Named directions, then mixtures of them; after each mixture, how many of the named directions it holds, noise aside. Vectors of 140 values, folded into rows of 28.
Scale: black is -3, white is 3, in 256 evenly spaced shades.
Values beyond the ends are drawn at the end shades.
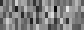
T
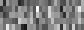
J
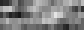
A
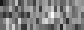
three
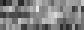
two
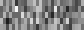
one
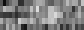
two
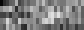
three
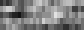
one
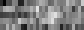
two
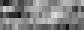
one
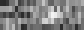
three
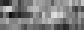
one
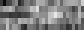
two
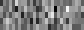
one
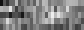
two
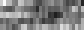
two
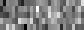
two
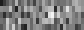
three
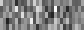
one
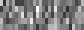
two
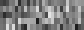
three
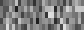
two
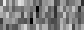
three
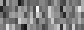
one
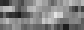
one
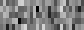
one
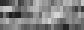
one
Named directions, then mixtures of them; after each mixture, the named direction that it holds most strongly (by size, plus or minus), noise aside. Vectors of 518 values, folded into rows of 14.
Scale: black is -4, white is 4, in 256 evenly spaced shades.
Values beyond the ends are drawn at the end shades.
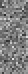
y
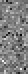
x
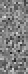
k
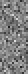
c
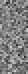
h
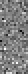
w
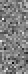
w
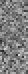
h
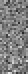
h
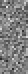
y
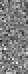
w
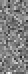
c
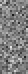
h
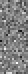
w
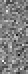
h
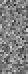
h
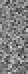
h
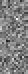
c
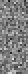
k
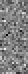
w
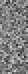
h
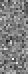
y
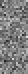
y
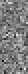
x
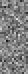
c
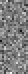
w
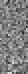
h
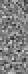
k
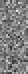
h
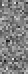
y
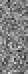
h
